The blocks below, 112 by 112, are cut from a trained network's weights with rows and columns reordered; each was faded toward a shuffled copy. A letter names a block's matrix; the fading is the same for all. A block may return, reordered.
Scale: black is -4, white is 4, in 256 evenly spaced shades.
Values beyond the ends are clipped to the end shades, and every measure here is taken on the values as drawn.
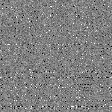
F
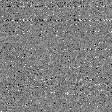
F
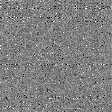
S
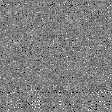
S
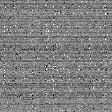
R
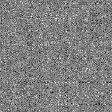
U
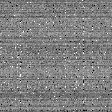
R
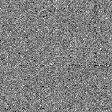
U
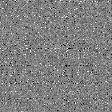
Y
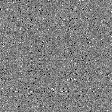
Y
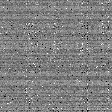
R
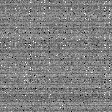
R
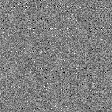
U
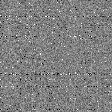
S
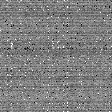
R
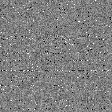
Y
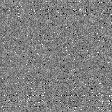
Y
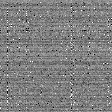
R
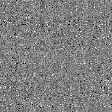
Y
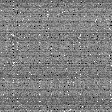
R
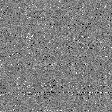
S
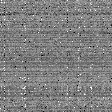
R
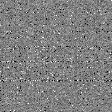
F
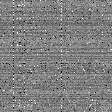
R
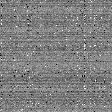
R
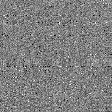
U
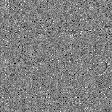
Y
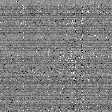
R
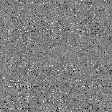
F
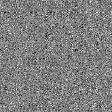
U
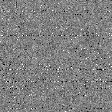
S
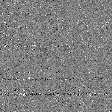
S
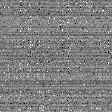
R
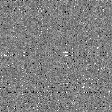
S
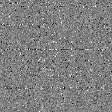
Y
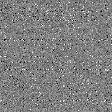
Y
